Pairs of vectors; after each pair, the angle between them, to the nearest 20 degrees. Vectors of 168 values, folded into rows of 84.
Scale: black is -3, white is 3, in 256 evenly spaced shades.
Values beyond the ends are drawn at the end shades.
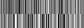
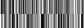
60 degrees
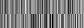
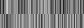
100 degrees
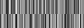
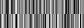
20 degrees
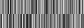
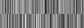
60 degrees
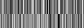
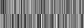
100 degrees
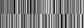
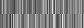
60 degrees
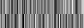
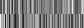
40 degrees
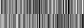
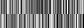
60 degrees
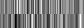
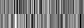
160 degrees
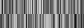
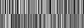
80 degrees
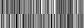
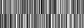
140 degrees
